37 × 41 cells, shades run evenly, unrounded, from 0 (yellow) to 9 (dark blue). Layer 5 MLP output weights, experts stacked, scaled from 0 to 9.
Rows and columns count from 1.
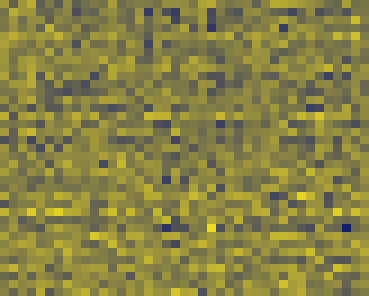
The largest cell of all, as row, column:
29, 39
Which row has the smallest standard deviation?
7
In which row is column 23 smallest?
31
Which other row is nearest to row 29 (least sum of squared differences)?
16
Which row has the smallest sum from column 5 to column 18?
27
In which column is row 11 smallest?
4
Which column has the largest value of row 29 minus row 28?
19
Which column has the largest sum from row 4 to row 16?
25
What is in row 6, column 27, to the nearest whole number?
4
